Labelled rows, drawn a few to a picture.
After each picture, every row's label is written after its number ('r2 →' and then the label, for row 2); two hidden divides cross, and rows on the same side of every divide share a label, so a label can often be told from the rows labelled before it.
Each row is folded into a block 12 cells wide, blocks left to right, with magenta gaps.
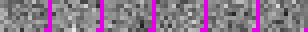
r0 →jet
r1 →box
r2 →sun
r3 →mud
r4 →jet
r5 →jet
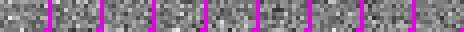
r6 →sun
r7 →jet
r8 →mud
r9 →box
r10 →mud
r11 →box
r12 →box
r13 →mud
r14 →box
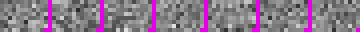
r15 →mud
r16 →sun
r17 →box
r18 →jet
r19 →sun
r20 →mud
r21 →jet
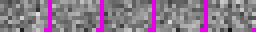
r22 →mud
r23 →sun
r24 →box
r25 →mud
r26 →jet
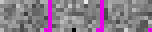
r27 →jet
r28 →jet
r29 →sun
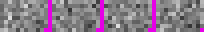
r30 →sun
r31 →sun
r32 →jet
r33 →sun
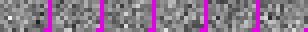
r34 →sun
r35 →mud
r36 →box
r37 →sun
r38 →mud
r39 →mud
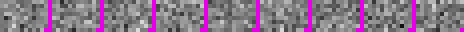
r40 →jet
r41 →mud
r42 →mud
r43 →jet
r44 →mud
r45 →sun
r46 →mud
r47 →box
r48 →jet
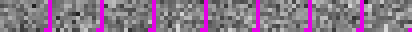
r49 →jet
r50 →jet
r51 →sun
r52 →box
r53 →box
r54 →box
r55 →jet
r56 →box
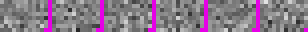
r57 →mud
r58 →sun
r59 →box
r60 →jet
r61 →mud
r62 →sun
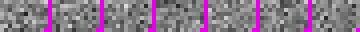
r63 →jet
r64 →jet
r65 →sun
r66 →mud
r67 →jet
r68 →jet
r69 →sun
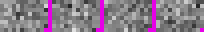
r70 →jet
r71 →box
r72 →sun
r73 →sun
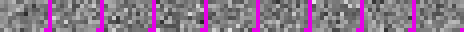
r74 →jet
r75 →mud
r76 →sun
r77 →mud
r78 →box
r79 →mud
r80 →jet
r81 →mud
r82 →mud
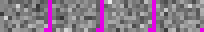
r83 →mud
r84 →mud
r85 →jet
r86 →mud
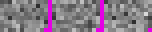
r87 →mud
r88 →sun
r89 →mud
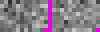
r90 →mud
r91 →box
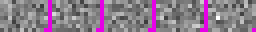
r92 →sun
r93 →jet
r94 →sun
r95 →mud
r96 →sun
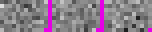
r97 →mud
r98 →sun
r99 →jet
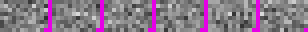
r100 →box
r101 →box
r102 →jet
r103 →box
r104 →sun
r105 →sun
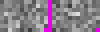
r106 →jet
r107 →box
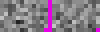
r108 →jet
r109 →sun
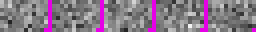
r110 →sun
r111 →box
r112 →jet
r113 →mud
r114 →sun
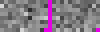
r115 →box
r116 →mud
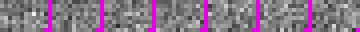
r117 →mud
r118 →box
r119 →box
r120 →mud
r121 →jet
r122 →sun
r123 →box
